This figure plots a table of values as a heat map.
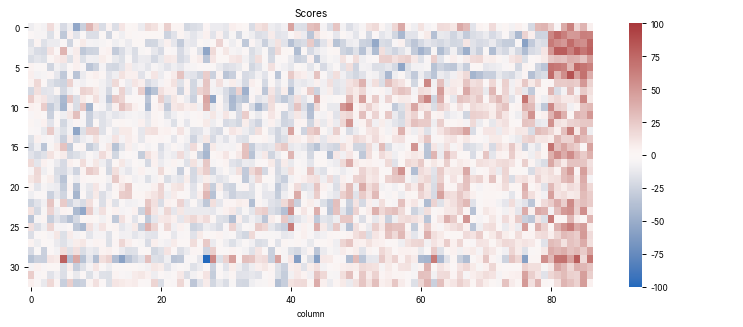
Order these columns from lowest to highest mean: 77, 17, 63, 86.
17, 77, 63, 86
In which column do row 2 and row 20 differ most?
76
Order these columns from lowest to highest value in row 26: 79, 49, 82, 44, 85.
44, 49, 79, 82, 85
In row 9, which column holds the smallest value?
28
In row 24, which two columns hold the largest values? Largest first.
80, 67
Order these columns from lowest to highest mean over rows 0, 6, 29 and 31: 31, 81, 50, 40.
50, 31, 40, 81
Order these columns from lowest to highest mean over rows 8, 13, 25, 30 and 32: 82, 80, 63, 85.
80, 63, 82, 85
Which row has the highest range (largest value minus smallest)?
29
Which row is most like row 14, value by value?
30
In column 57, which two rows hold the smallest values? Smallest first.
5, 1
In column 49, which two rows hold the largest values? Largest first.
10, 12
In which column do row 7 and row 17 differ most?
61
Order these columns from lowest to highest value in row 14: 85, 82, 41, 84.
41, 82, 85, 84
